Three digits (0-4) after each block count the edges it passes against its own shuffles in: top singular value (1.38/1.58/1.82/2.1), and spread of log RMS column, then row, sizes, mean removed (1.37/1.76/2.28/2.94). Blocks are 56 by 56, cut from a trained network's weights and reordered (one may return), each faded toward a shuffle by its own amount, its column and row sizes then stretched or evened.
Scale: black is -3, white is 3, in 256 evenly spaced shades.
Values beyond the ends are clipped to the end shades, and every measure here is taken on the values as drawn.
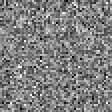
1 0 0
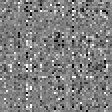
3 3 2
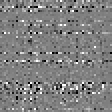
3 3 4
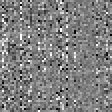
0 4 0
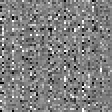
2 4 1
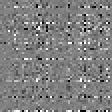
3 3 4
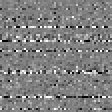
4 0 4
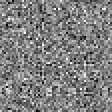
2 1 1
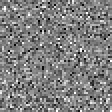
1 0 0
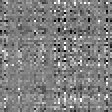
2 4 2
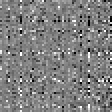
4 4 2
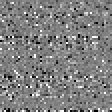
1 0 3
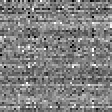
3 2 2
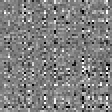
4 4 2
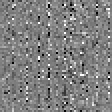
1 4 0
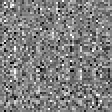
3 2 0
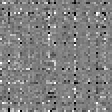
2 3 3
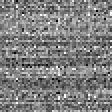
3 2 1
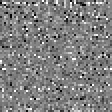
0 0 2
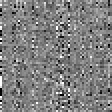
3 4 0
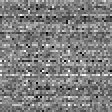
3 1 3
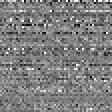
2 0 4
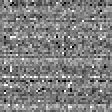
3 2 2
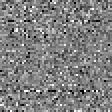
1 0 3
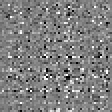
3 3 3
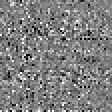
1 2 2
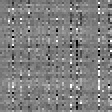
3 4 0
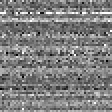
4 0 3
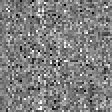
0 3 0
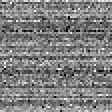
4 0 2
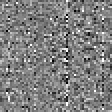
2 3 0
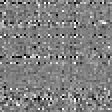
3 2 4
